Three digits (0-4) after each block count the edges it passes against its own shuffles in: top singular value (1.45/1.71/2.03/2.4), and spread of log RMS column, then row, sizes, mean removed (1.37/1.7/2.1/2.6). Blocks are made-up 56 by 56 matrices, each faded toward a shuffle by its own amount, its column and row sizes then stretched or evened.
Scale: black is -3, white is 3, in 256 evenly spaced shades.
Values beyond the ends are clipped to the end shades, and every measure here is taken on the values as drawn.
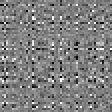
4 4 4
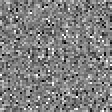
0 2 0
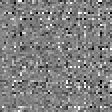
1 3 4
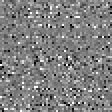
1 0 4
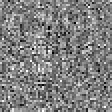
2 2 0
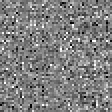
1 3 1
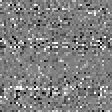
2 1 4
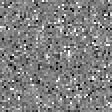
0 0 0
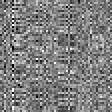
4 4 0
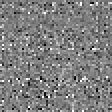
0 1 3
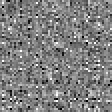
3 3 1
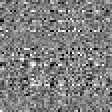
3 1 4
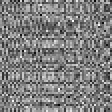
4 1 1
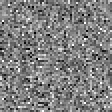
1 0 0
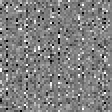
1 4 0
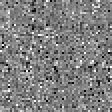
0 2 1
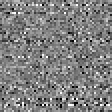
2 0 4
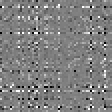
4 4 4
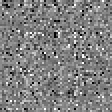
1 2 3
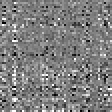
2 4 4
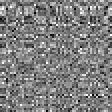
4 0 3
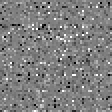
0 1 3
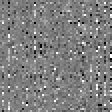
0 4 1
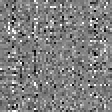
1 4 1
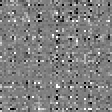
0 4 4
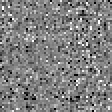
0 3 1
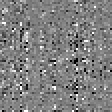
2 4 3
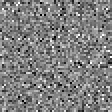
0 0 2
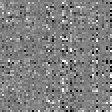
2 4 3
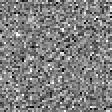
1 1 0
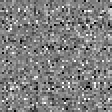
1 2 3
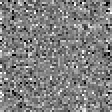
0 3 2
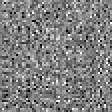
3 3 0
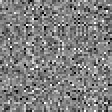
3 2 1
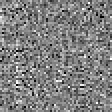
1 2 1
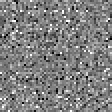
2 0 1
